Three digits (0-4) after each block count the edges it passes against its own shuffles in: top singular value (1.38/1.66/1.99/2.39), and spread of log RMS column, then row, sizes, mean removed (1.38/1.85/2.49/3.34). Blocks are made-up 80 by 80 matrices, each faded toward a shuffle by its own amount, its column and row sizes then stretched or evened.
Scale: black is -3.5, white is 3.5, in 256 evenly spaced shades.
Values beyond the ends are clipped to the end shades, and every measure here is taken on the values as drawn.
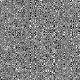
3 3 1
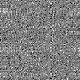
3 1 0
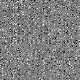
2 1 1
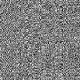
3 2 1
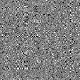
3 2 1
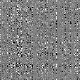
1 4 2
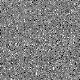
1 2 1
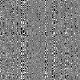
4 4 1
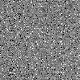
1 1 0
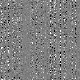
1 4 0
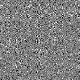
3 2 1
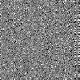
3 2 0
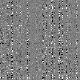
3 4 2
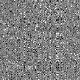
3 2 0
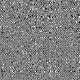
1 2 3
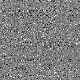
1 1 2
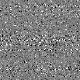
2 1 3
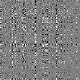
4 4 3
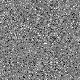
2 0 1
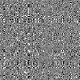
4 3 2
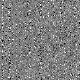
0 3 0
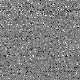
2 1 2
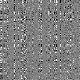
4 4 2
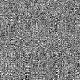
3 1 1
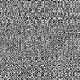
4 0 3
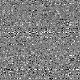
3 1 3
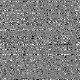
2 2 4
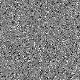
0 1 1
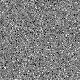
1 0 0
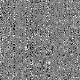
1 3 0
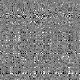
4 2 3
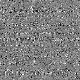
2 0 3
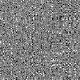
3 2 0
